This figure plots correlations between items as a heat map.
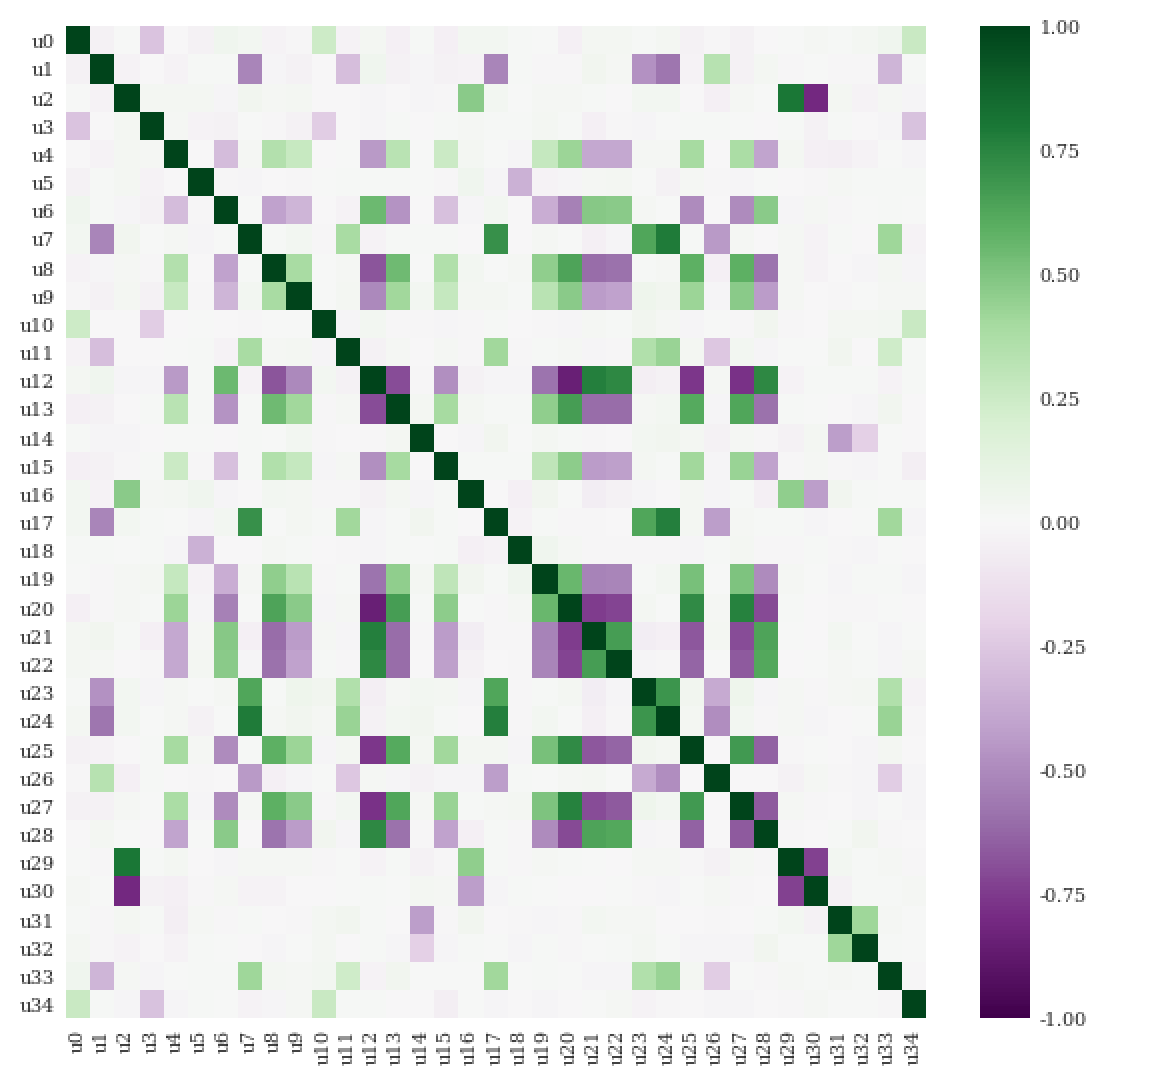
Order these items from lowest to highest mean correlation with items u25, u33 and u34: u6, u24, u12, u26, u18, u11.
u12, u6, u26, u18, u11, u24
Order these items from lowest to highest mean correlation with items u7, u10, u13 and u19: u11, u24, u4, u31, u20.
u31, u11, u4, u24, u20
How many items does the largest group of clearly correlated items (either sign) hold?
14
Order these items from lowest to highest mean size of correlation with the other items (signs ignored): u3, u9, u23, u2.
u3, u2, u23, u9
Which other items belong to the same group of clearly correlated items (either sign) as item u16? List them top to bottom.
u2, u29, u30
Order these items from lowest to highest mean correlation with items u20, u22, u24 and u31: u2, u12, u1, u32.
u1, u12, u2, u32
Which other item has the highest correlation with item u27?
u20
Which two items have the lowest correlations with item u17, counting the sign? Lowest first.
u1, u26
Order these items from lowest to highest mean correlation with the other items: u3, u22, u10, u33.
u22, u3, u10, u33
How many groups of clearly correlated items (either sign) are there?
6
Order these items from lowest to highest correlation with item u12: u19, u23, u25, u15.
u25, u19, u15, u23
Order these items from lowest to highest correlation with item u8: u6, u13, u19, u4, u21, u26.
u21, u6, u26, u4, u19, u13
